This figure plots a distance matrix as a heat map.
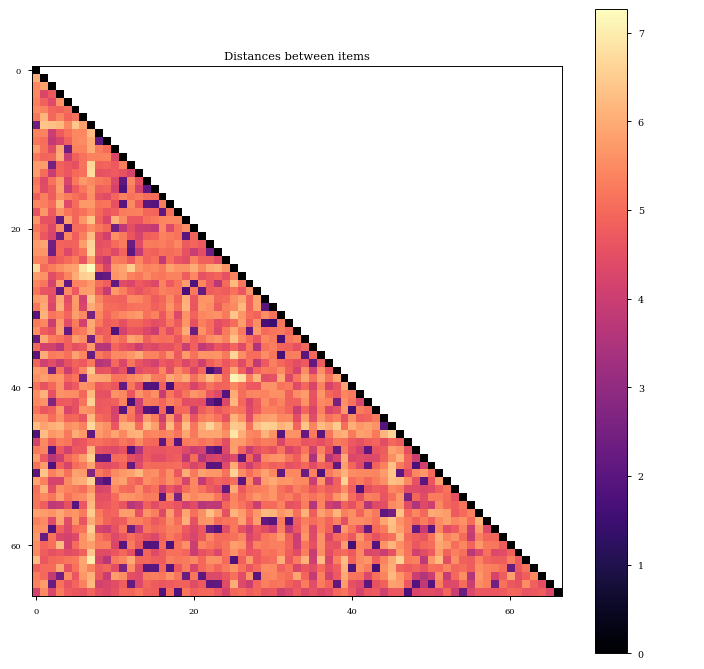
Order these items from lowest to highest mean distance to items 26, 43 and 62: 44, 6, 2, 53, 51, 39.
2, 53, 44, 51, 6, 39
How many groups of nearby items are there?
16
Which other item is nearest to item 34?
31
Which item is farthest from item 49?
7
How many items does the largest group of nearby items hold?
10
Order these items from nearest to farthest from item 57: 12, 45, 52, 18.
18, 12, 52, 45
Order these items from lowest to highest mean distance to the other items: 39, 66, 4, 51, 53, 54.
66, 4, 53, 54, 51, 39
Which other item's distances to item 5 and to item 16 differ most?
54
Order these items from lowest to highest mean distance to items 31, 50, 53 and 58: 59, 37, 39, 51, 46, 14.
51, 46, 37, 14, 59, 39
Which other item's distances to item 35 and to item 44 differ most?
45
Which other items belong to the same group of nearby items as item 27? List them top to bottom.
4, 10, 20, 33
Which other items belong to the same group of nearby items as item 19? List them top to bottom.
3, 21, 28, 64
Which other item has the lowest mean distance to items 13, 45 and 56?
44
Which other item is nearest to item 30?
32
